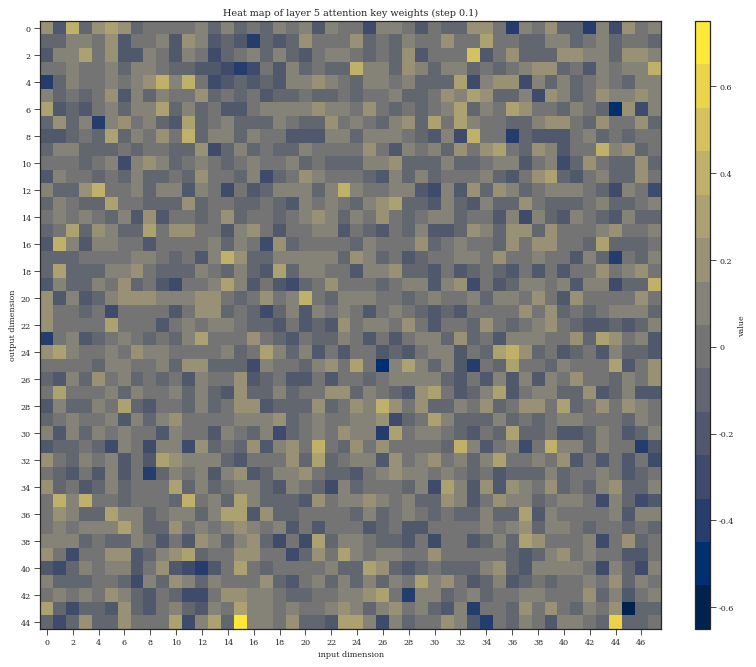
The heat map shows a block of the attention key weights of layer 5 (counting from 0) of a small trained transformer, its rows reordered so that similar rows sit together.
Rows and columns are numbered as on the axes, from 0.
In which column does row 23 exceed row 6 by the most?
44
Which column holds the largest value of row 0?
2
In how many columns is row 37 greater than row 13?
21
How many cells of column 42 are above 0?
11
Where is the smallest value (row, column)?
43, 45
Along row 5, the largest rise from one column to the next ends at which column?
39
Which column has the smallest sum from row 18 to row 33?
33
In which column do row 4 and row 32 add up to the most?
9
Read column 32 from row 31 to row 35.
0.4 0.1 0 0.1 0.1
